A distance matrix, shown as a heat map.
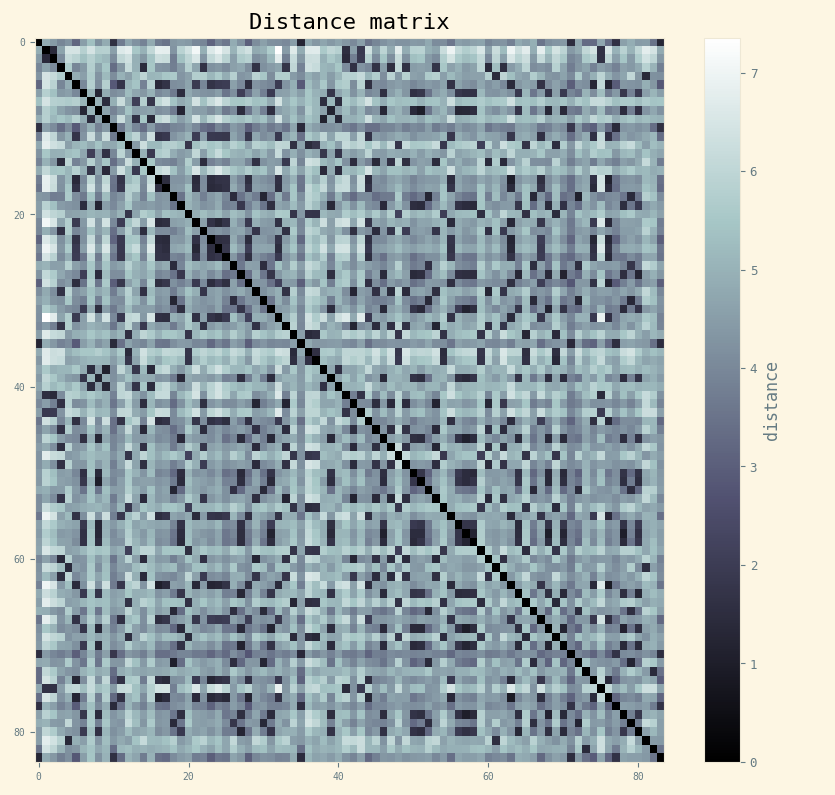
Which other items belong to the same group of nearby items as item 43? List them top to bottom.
1, 2, 41, 75
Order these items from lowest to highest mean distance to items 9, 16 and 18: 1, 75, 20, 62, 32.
32, 62, 20, 75, 1
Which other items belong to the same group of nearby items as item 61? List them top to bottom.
4, 81
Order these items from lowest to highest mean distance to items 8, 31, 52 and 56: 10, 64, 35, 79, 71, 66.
64, 66, 79, 71, 10, 35
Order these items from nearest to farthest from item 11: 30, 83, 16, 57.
16, 83, 30, 57
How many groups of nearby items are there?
10
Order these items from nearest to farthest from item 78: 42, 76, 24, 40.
76, 42, 24, 40
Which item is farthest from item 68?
36
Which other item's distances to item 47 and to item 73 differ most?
82
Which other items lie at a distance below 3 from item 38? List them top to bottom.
7, 9, 13, 15, 40
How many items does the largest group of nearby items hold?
17
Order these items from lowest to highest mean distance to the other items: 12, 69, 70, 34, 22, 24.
70, 22, 24, 69, 34, 12
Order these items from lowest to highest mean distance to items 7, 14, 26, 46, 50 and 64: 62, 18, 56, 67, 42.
56, 18, 42, 62, 67
